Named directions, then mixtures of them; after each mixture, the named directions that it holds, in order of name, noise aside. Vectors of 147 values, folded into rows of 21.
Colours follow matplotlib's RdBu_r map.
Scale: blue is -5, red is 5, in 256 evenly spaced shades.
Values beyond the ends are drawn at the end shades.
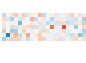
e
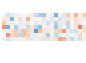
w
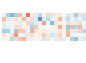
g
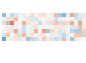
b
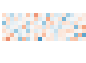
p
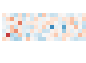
e.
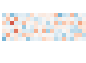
b.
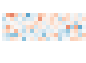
g, p, w.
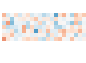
b, p, w.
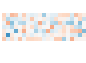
b, e.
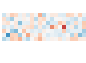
e.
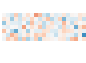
e, p.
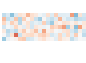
b, e, g.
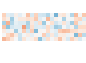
b, p, w.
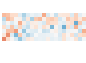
e, g.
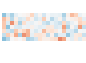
b, e, w.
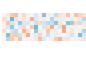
b, e, w.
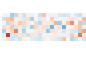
b, e.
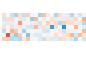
e.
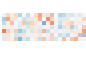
b, g, p.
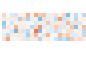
g, p, w.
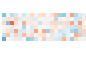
b.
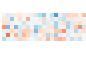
w.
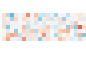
g, p, w.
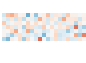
g, p.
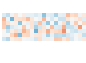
e, w.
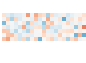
p.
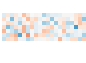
e, p, w.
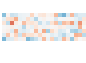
b.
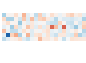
e.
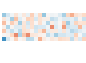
b, e, w.
